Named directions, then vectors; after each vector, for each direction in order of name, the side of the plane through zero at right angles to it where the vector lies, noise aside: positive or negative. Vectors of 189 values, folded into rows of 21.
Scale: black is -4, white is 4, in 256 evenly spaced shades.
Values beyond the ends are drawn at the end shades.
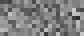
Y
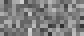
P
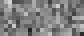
negative, negative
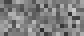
positive, positive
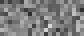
negative, positive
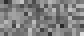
positive, positive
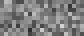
negative, negative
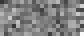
positive, positive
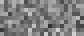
positive, negative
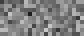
negative, positive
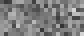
positive, positive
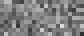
negative, negative
